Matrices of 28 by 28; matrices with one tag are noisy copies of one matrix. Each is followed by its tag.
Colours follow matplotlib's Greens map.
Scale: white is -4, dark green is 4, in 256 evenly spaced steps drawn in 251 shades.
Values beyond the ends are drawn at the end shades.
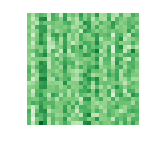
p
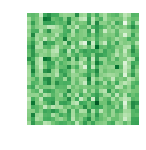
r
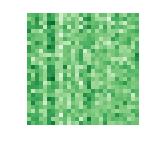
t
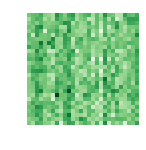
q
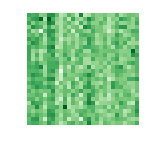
t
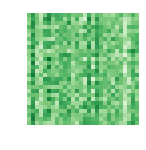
r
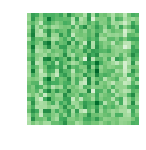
r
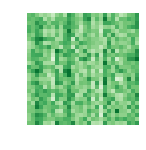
q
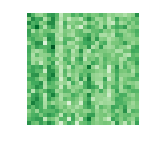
t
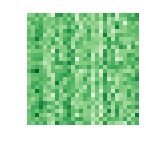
q
